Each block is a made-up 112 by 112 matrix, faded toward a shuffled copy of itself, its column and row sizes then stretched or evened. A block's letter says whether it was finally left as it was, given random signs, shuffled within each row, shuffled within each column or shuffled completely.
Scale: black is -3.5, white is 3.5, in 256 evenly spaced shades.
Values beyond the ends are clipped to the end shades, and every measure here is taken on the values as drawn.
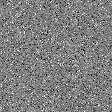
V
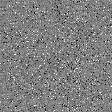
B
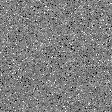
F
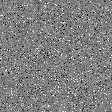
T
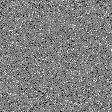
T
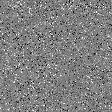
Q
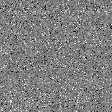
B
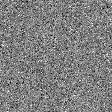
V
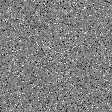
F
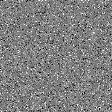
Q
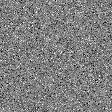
T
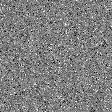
F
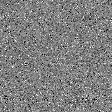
T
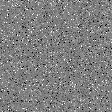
B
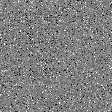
B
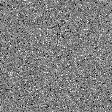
Q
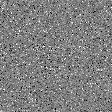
T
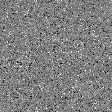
V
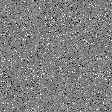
T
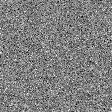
F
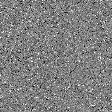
Q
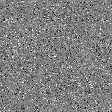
T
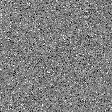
V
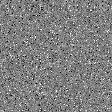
B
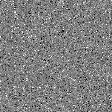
B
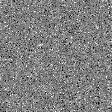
B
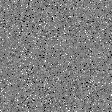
Q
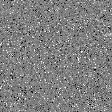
B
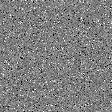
Q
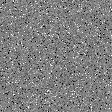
F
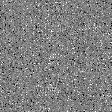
B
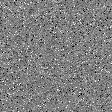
F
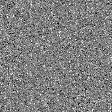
V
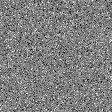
F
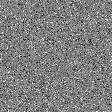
F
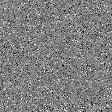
Q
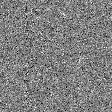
V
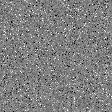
V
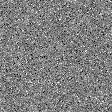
F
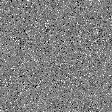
Q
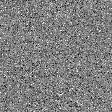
V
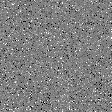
Q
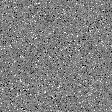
F
